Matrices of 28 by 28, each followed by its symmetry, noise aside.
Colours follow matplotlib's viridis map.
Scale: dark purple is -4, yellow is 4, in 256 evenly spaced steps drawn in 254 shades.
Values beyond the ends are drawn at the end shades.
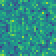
mirrored top to bottom.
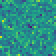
symmetric across the other diagonal.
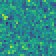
no symmetry.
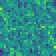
same after a half turn.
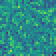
symmetric.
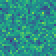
symmetric across the other diagonal.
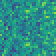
mirrored top to bottom.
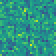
same after a half turn.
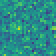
mirrored top to bottom.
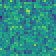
mirrored left to right.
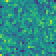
antisymmetric.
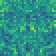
mirrored left to right.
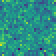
antisymmetric.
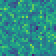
mirrored top to bottom.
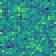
same after a half turn.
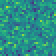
no symmetry.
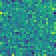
antisymmetric.
